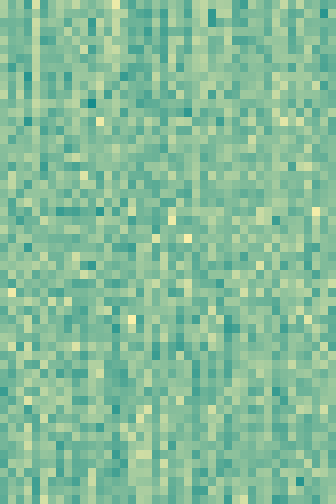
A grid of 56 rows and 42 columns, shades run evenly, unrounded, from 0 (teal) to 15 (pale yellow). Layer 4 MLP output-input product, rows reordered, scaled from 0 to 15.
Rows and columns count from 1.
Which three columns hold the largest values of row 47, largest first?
18, 6, 21
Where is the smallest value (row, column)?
12, 12
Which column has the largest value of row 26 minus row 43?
16
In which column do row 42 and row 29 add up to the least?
25
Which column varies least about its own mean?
34
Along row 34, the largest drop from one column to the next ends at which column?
10
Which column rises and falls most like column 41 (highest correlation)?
19
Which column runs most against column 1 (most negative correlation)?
30
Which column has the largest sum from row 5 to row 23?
5
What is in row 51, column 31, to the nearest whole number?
7
